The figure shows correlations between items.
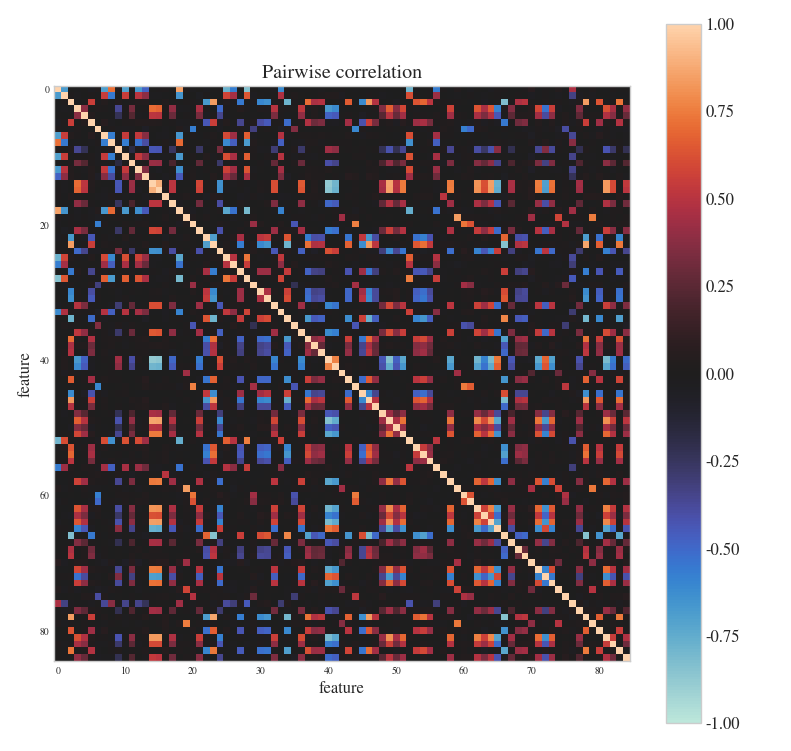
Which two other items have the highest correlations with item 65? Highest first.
40, 41
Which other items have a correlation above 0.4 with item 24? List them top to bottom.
40, 41, 65, 72
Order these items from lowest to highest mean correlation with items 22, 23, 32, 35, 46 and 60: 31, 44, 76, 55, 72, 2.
31, 72, 76, 44, 55, 2
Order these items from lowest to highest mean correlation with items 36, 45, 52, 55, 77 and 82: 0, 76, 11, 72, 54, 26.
72, 0, 76, 54, 26, 11
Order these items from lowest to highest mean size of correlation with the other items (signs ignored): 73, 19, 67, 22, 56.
19, 56, 67, 22, 73
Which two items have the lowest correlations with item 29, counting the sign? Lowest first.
6, 35
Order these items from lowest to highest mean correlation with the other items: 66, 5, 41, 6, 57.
41, 66, 6, 57, 5
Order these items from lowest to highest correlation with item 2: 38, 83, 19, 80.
19, 38, 80, 83
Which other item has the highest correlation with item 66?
34
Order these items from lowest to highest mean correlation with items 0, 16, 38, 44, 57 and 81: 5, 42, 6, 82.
6, 42, 5, 82
